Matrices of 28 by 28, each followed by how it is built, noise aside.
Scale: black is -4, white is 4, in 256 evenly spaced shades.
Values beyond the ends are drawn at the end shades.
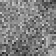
smooth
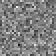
noise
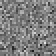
noise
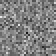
noise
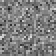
repeating columns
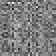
low rank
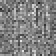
blocks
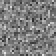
noise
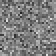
noise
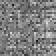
blocks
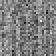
blocks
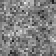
smooth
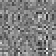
low rank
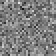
noise
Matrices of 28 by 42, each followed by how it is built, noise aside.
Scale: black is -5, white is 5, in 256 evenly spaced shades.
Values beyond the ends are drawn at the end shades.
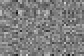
low rank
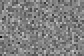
noise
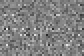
uneven rows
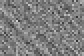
Toeplitz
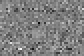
uneven rows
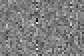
uneven columns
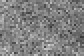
smooth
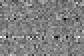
uneven rows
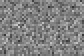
repeating columns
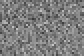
repeating columns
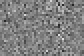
uneven columns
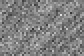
Hankel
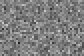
repeating columns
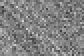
Toeplitz
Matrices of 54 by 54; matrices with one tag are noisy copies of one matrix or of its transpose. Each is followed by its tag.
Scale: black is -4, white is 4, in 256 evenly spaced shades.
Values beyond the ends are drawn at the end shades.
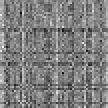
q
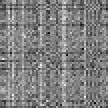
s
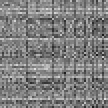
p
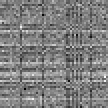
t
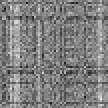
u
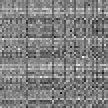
p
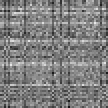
s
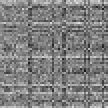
q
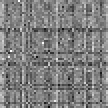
q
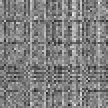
t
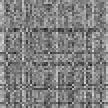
q
